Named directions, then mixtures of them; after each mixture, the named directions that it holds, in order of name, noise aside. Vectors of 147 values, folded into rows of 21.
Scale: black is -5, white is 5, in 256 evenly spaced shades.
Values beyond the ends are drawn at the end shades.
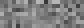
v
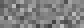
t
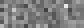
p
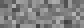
p, t, v.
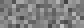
p, t, v.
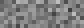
p, t, v.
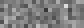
p.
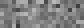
v.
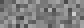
p, t, v.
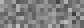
p, t, v.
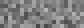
p, t.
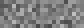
t.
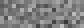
t.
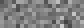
t, v.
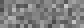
p, t.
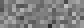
p, t.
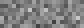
p, t.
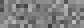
p, t.
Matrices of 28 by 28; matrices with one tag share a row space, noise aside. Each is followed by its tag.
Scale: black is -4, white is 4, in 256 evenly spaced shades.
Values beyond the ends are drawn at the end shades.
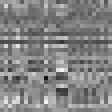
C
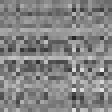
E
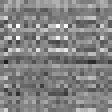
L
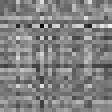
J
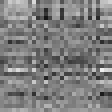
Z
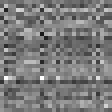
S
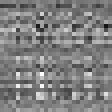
J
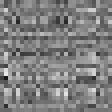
L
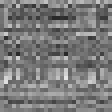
L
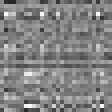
S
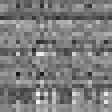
J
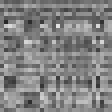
S
